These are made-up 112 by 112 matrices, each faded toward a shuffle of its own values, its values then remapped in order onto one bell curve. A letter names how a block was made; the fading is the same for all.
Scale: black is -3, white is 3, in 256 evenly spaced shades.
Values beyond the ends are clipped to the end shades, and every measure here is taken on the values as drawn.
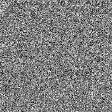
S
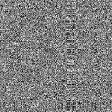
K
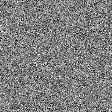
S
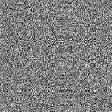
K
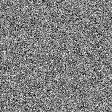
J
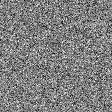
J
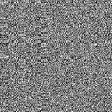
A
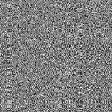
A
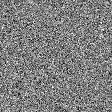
J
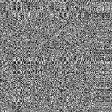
A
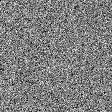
J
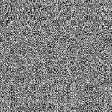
K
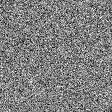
J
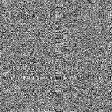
K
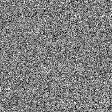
S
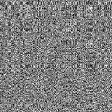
A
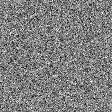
J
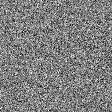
J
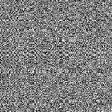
A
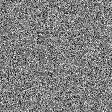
J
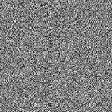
K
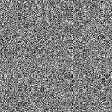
K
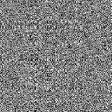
K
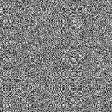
A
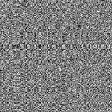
A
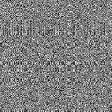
A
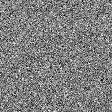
J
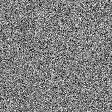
J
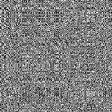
A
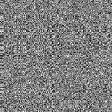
A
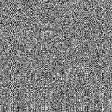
K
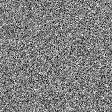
J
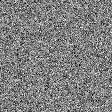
J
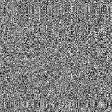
K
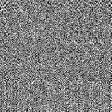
K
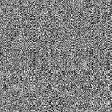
K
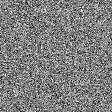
J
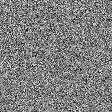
J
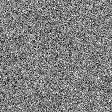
J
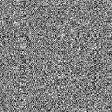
K
